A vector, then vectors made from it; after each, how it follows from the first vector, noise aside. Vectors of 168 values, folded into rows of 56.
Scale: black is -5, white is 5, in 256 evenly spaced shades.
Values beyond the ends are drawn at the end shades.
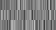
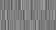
reversed, shrunk.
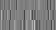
partly zeroed.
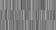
reversed, negated, shrunk.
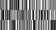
wrapped around, negated, scaled up.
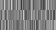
reversed, negated.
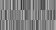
reversed, negated.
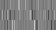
partly zeroed.
